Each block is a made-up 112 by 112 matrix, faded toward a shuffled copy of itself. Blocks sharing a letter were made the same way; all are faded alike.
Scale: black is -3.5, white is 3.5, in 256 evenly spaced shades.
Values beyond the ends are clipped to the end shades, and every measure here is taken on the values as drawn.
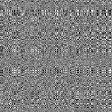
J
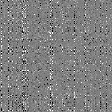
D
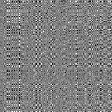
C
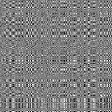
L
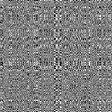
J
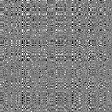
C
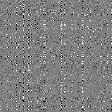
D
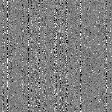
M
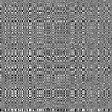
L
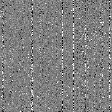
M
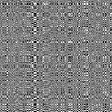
C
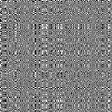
C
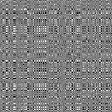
L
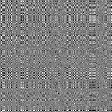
L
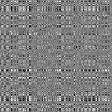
L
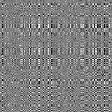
L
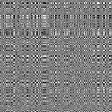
L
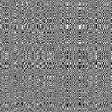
C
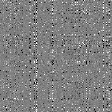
D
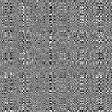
C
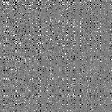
D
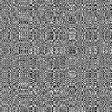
J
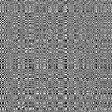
L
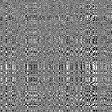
C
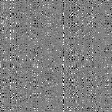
D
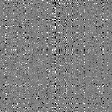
D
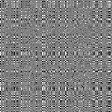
L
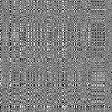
C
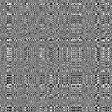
C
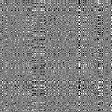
C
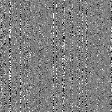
M
